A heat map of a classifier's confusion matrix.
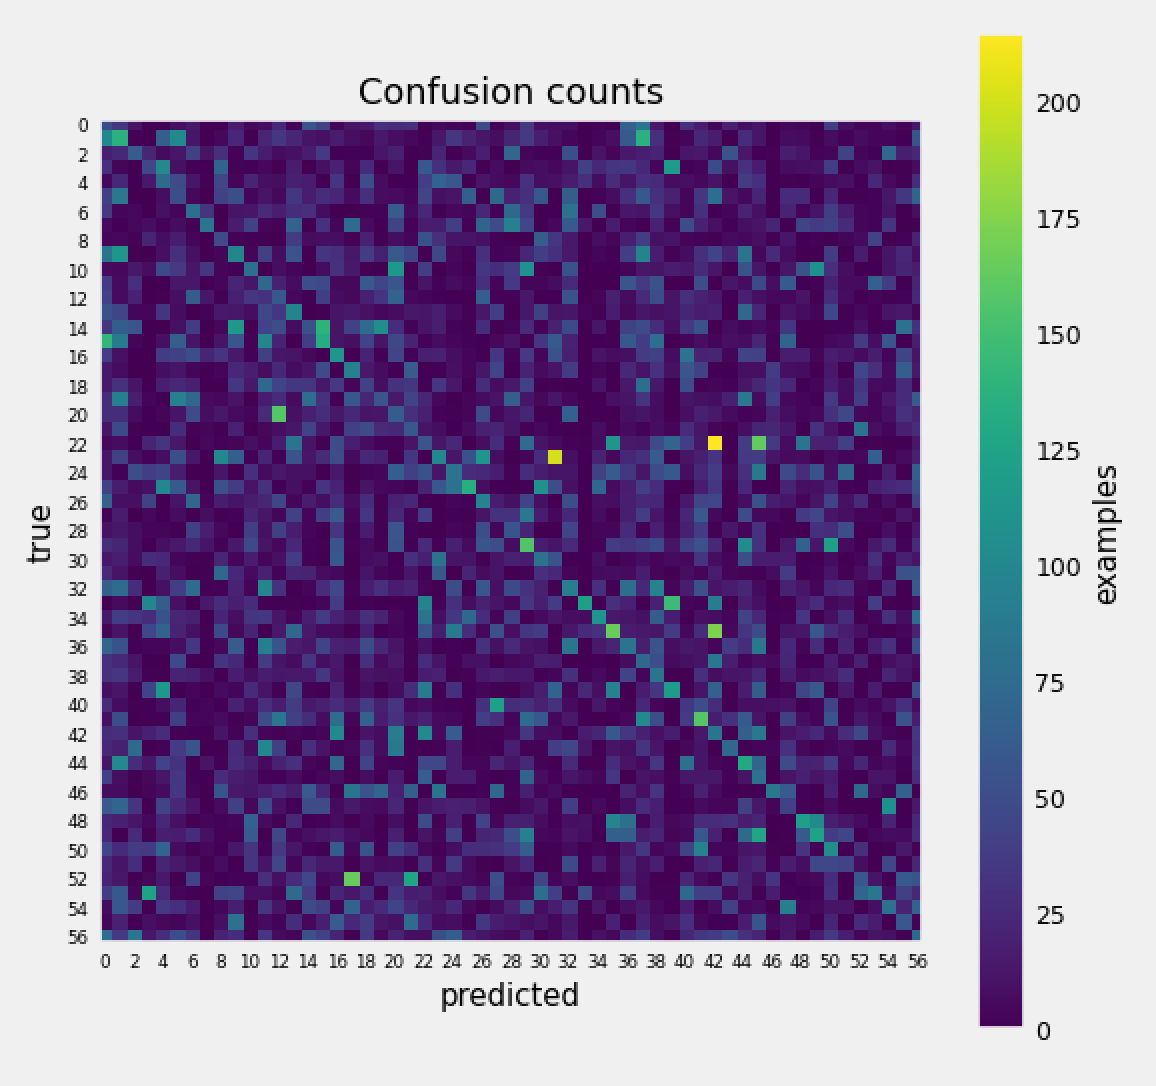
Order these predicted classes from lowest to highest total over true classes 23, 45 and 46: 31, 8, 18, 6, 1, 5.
6, 1, 18, 5, 8, 31
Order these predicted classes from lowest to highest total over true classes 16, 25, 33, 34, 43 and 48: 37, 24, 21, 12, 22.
21, 12, 37, 24, 22
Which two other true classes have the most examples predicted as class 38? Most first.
32, 15
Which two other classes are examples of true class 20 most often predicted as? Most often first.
12, 32
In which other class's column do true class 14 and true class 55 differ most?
15
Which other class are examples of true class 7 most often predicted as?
28
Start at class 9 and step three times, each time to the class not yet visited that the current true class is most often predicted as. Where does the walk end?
42
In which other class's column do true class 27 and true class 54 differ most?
47
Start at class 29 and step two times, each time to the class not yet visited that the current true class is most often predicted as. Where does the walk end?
41
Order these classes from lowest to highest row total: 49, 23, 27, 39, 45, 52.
45, 27, 52, 39, 49, 23
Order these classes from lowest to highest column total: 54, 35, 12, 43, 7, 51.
7, 43, 51, 54, 35, 12
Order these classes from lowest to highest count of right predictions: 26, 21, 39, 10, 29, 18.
18, 21, 10, 26, 39, 29
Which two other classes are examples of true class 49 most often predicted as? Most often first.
45, 29
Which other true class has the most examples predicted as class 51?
24
